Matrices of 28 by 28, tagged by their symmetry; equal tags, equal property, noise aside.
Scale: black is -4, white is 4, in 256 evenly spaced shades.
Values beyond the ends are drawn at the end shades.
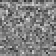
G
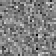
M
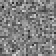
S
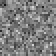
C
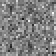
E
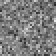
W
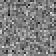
M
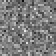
W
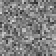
M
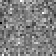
G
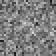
W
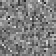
M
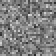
S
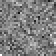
W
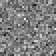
C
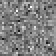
E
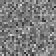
W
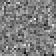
M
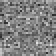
G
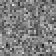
M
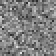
M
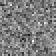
M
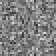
E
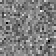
E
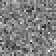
W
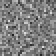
E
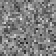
M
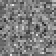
E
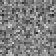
G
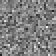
M
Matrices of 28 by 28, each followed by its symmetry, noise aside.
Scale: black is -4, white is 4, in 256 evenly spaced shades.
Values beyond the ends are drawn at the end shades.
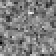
no symmetry.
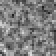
symmetric across the other diagonal.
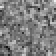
symmetric across the other diagonal.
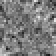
symmetric across the other diagonal.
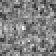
mirrored top to bottom.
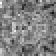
mirrored top to bottom.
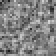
symmetric.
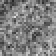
symmetric.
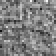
antisymmetric.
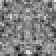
mirrored left to right.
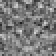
mirrored left to right.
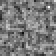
symmetric across the other diagonal.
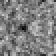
mirrored top to bottom.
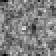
mirrored top to bottom.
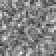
symmetric.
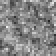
symmetric across the other diagonal.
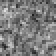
no symmetry.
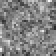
symmetric.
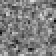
antisymmetric.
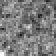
symmetric across the other diagonal.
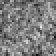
symmetric.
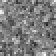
symmetric across the other diagonal.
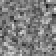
no symmetry.
